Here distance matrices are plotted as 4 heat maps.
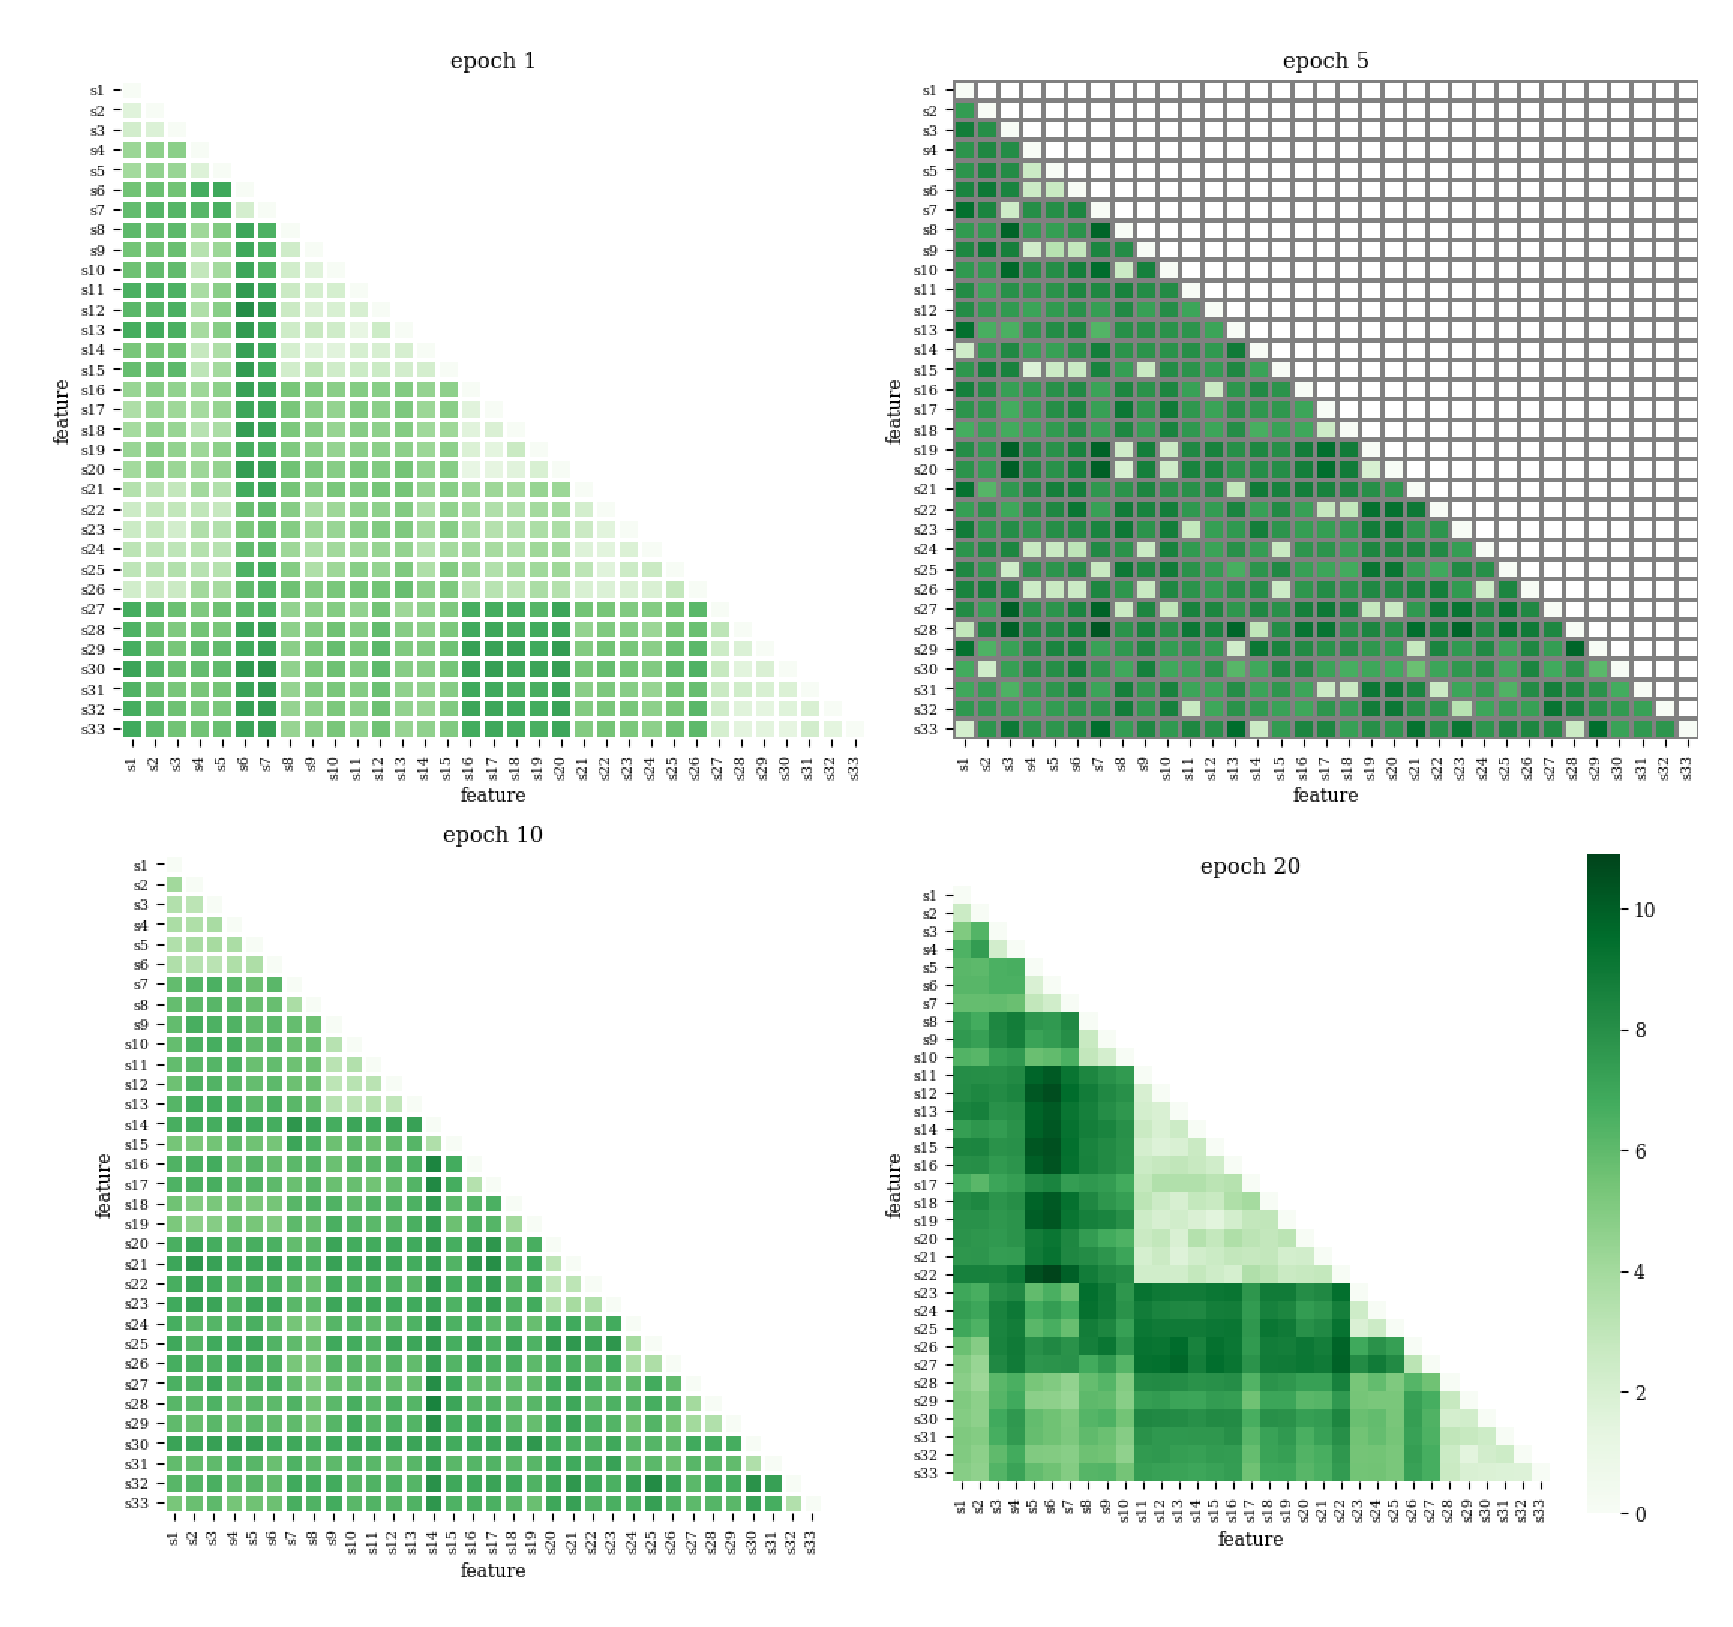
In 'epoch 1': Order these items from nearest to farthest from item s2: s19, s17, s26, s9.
s26, s17, s19, s9
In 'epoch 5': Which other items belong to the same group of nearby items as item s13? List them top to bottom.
s21, s29
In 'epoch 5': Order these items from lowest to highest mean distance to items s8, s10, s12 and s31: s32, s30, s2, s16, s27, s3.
s27, s16, s30, s2, s32, s3
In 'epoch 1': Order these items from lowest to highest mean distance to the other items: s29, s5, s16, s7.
s5, s16, s29, s7
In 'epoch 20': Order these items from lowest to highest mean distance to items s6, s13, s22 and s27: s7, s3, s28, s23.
s28, s7, s3, s23
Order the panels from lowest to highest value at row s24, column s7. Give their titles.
epoch 10, epoch 1, epoch 20, epoch 5
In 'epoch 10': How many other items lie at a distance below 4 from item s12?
4
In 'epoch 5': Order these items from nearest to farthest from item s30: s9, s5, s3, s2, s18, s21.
s2, s21, s18, s3, s5, s9
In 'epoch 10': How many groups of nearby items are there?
11
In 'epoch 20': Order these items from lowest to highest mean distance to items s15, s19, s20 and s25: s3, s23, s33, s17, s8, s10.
s17, s33, s23, s10, s3, s8
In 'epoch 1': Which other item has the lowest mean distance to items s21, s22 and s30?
s24
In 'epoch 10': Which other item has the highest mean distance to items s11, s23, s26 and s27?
s14
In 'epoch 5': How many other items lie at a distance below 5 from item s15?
6
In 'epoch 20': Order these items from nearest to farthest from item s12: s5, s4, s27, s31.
s31, s4, s27, s5
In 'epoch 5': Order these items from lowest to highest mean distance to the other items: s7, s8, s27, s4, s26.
s4, s26, s8, s27, s7
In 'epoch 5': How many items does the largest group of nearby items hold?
7
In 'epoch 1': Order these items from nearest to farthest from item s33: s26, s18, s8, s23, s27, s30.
s30, s27, s8, s23, s26, s18
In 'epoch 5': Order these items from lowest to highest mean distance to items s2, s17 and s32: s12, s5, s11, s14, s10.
s11, s12, s14, s5, s10
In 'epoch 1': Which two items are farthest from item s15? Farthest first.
s6, s7
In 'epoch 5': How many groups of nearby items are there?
9
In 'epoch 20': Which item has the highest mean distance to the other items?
s26
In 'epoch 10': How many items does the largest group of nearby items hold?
6
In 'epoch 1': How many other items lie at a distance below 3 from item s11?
7
